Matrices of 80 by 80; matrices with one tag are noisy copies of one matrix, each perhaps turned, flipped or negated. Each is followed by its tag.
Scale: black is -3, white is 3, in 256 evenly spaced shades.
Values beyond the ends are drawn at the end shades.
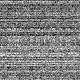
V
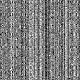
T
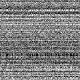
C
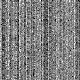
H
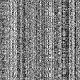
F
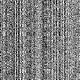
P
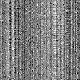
C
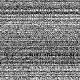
C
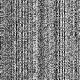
P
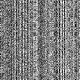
P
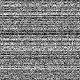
T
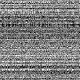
C
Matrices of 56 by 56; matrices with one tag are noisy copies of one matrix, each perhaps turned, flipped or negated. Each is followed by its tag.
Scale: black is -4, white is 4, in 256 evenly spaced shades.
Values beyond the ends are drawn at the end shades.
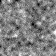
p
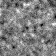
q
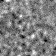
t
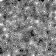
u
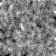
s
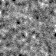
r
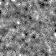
r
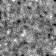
u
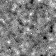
q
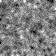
u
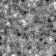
u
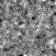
r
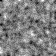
u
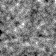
p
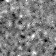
t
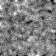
s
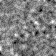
t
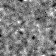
r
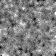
u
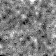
p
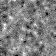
q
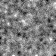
u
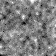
p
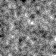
p
